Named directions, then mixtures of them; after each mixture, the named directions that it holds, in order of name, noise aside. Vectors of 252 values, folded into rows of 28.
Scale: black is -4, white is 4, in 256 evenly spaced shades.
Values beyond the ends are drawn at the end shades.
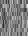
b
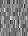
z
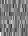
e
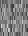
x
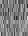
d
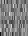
e.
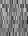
b, d.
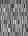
x, z.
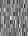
z.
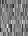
e, x.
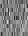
d, e.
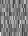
e, z.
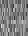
d, x.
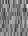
b, e.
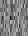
x, z.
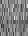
d, x.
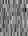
b, e.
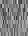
b, d.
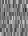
b, e.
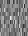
z.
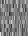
e.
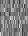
e, z.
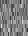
b, x.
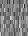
d, z.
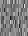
z.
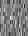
z.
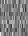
e.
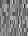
b, z.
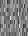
z.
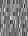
z.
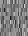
z.
